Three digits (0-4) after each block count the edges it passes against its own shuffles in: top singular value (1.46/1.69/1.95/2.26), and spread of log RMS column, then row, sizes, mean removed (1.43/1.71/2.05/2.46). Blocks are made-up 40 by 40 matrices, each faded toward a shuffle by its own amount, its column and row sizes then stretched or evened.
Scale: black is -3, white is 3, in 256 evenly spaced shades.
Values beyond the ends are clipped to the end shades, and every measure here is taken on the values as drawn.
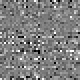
1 2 4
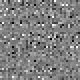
1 1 3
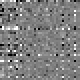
3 4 4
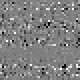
0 1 4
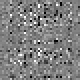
1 4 3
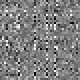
2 4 2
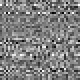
3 0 4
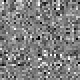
2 2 3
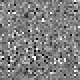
1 3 1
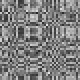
4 1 0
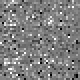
1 2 0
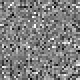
0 0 2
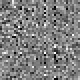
1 3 0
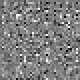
2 3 1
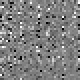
0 4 1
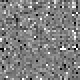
1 2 1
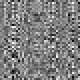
3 4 0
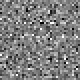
0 1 1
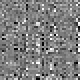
3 4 3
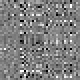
4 4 3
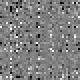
0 4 3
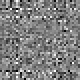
3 2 3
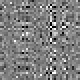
4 4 2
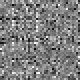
2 2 2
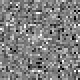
1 1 0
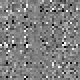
1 4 2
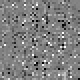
1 3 1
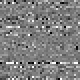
2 0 4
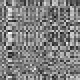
4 4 2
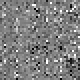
1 4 0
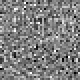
0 1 1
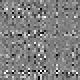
1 4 4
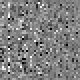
0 4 0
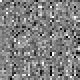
2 3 0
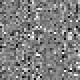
0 4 0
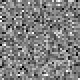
1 0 0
